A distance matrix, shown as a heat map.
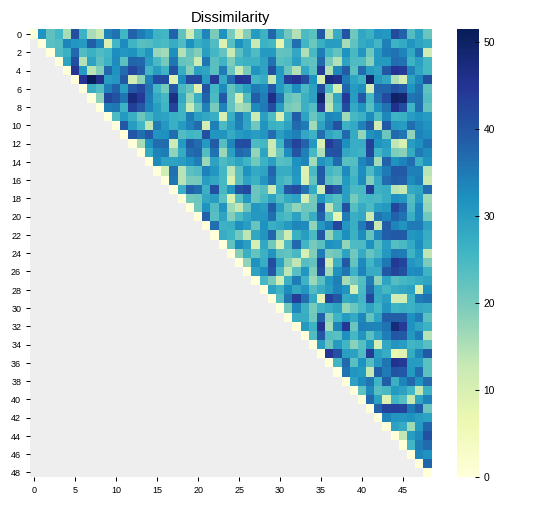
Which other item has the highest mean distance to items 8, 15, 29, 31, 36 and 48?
5
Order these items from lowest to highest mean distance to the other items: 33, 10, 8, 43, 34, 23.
34, 23, 33, 8, 10, 43
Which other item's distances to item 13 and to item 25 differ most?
7
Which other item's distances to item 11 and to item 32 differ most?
4
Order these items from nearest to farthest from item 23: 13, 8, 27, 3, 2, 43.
27, 13, 2, 3, 43, 8
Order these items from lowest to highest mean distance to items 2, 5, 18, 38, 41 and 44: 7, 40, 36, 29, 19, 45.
29, 45, 40, 19, 36, 7
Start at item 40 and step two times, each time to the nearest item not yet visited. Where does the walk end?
46
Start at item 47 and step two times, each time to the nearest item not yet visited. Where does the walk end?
39
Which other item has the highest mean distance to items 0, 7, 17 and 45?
38
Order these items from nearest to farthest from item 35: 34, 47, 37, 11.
34, 47, 11, 37
